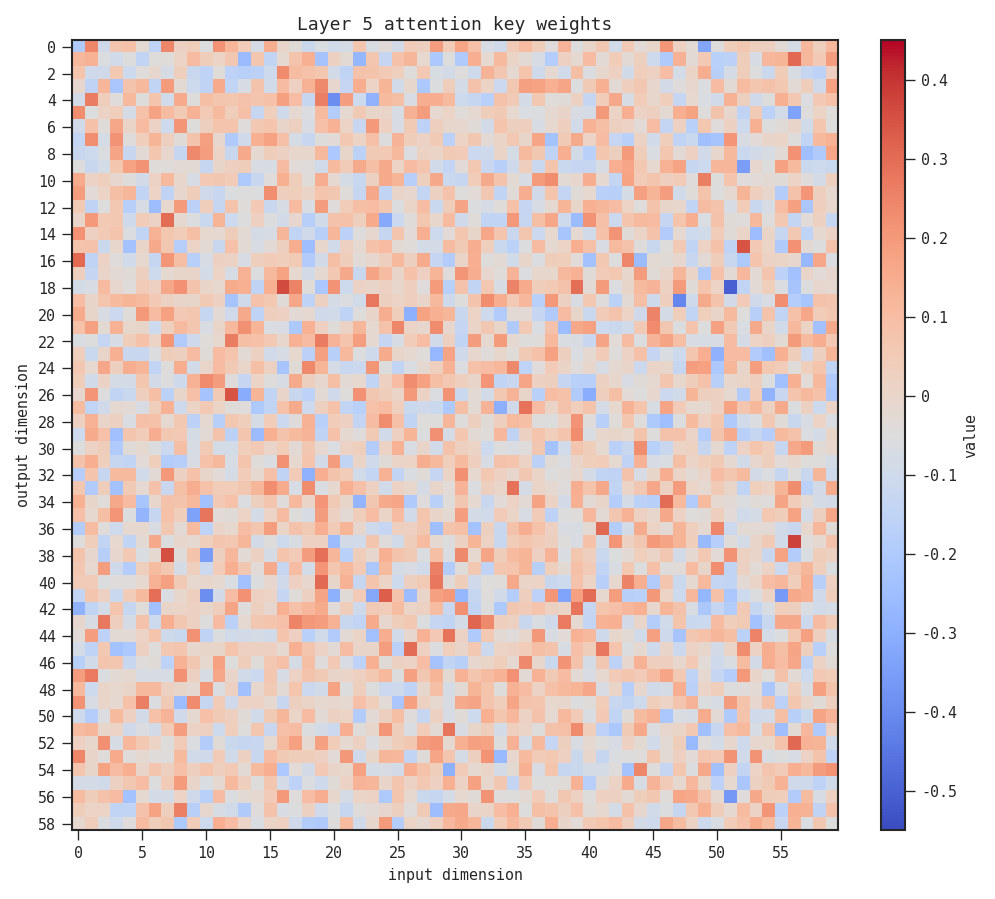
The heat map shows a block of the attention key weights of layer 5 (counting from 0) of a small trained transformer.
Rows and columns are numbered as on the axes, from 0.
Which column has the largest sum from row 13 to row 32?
7
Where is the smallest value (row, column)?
18, 51
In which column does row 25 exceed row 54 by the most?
29
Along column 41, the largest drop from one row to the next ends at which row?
37
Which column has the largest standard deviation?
56
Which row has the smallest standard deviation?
6
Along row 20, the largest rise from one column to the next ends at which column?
27
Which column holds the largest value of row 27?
35
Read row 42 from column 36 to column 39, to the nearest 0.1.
0.1 0 0 0.3
